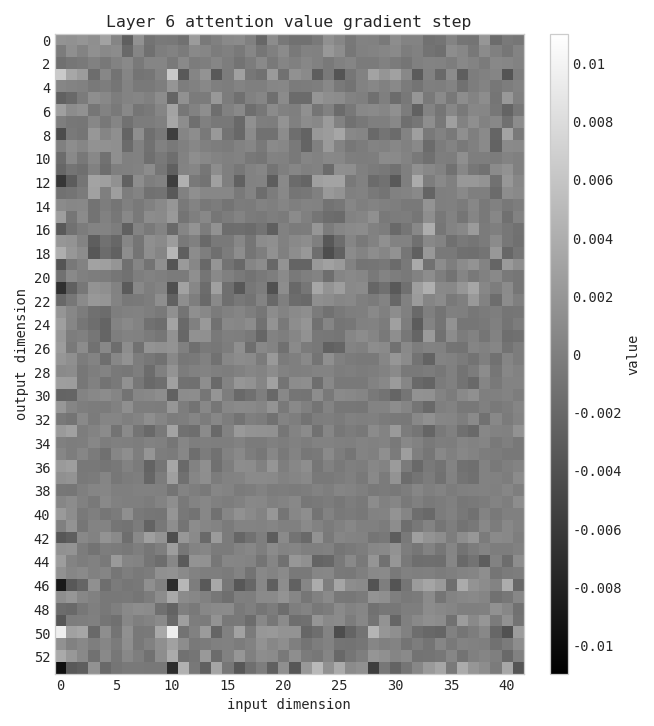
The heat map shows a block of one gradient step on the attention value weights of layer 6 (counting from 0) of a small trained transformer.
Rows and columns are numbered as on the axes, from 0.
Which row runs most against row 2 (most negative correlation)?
0
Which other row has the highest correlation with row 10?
13
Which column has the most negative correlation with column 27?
41
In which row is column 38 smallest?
44
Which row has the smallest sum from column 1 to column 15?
53
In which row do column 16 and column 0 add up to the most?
50
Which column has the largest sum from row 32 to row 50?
10
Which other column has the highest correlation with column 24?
3
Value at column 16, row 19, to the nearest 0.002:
-0.002
